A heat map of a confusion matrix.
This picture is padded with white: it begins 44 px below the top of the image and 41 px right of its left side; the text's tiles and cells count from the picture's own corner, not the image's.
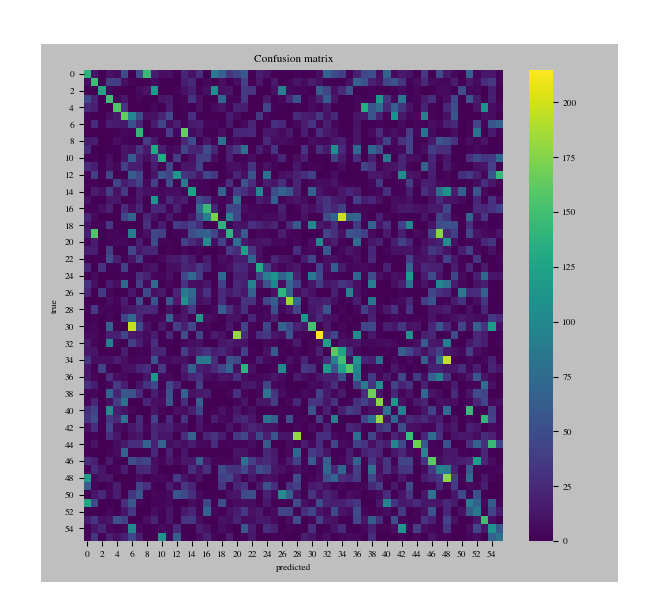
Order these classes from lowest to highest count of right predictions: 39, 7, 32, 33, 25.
25, 32, 7, 33, 39
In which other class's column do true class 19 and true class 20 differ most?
47
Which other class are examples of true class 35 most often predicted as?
21
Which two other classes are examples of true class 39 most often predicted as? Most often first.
41, 5
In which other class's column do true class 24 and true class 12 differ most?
55
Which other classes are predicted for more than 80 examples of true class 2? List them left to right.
9, 17, 26
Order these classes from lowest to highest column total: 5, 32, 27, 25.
27, 25, 5, 32
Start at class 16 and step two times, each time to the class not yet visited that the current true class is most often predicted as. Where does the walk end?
9
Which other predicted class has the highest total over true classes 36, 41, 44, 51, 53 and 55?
54
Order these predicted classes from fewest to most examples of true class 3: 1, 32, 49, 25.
25, 1, 49, 32
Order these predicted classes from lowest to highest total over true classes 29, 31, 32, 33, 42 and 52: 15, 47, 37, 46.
37, 47, 46, 15
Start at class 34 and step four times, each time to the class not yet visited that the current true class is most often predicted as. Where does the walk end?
18
